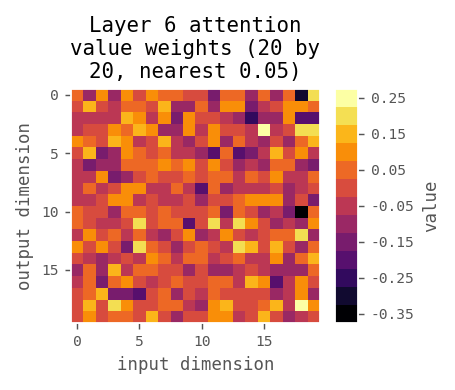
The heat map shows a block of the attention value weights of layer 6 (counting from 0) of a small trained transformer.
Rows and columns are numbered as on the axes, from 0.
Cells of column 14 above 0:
5
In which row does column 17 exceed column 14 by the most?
2
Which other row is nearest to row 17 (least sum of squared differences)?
7
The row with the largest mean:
18
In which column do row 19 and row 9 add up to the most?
15
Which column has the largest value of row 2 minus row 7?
4
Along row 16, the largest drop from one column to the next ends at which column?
16
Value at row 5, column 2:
-0.15
